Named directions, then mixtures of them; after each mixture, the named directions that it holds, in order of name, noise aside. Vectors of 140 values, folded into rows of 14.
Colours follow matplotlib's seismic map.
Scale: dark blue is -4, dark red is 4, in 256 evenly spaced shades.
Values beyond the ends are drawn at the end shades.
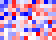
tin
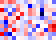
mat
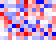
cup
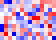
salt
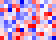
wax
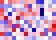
cup, mat.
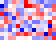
cup, tin.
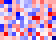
salt, wax.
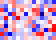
mat, tin.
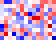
salt.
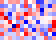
cup, mat.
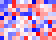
tin.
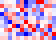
cup.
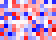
mat, tin.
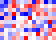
tin.
